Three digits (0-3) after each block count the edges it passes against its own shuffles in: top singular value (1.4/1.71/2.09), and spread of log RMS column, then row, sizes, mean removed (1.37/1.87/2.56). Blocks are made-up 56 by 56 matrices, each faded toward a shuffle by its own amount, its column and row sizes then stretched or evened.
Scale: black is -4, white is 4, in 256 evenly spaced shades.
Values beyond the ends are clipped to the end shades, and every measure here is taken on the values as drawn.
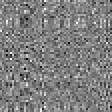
3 2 0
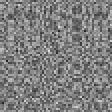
3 0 0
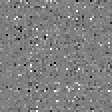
0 2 2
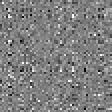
3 2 2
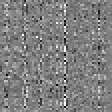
3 3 0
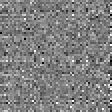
3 2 1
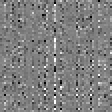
3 3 1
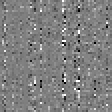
1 3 1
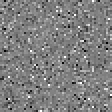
0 1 0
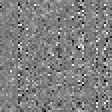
2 3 0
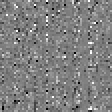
0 3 1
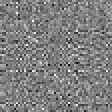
3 1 2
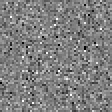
0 1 0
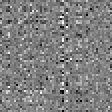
3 3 1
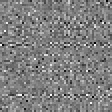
3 0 2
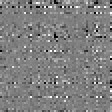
2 2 3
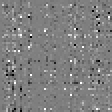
0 3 2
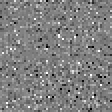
0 1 1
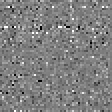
0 1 2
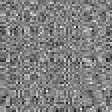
3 0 2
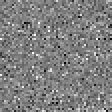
0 0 1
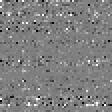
0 1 3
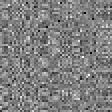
3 0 0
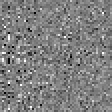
2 2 1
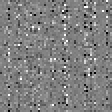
0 3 1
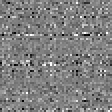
2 1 3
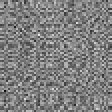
3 1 0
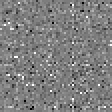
1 1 1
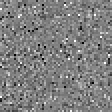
0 1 0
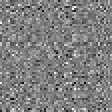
3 1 2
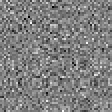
3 1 0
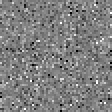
0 1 0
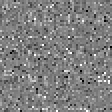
1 0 1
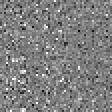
1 2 0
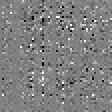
0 3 2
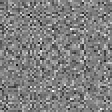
3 2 1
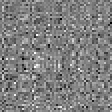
3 2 1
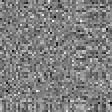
3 0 0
